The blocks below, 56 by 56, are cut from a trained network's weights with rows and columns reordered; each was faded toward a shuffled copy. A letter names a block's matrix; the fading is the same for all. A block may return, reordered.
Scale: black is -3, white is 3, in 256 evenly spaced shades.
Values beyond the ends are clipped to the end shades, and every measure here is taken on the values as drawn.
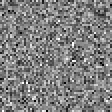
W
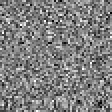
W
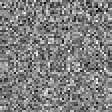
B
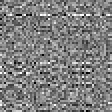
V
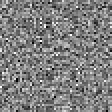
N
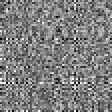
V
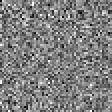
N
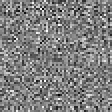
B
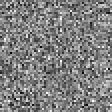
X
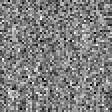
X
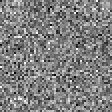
N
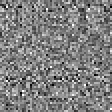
N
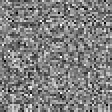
B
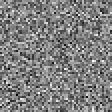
W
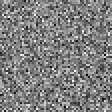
W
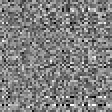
V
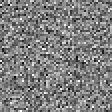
W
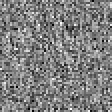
X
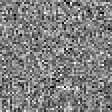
W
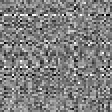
V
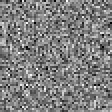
W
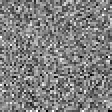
W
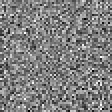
B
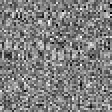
B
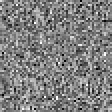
X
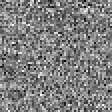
W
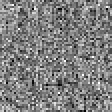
X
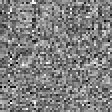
N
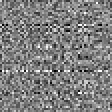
V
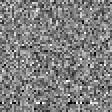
X
